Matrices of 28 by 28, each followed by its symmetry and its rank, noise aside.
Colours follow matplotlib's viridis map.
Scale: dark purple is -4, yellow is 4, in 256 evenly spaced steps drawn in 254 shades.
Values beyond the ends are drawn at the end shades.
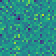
symmetric, rank six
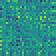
antisymmetric, rank four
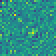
symmetric, rank six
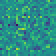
no symmetry, rank six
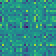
no symmetry, rank four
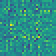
no symmetry, rank six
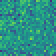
symmetric, rank six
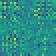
antisymmetric, rank six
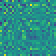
no symmetry, rank three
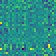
no symmetry, rank four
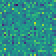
no symmetry, rank six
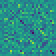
symmetric, rank six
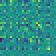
no symmetry, rank three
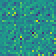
symmetric, rank six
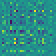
no symmetry, rank three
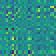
no symmetry, rank three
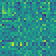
no symmetry, rank four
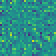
antisymmetric, rank four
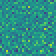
no symmetry, rank four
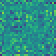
no symmetry, rank four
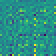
no symmetry, rank four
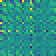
symmetric, rank three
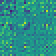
symmetric, rank four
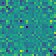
symmetric, rank three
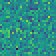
antisymmetric, rank six
